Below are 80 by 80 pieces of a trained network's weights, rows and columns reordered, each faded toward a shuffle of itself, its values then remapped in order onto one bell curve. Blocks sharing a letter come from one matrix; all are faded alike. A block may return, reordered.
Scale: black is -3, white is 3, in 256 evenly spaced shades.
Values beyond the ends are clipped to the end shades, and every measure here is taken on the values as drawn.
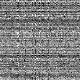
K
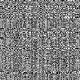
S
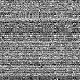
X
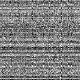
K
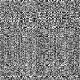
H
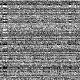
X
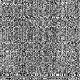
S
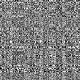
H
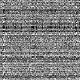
K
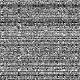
K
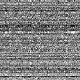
X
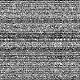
X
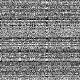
X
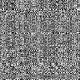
S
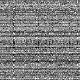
K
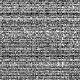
K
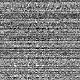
X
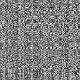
H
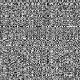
S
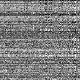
K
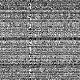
X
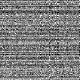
K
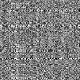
S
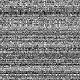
X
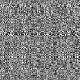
H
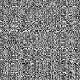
H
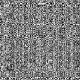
S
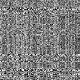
S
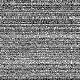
X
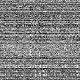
X
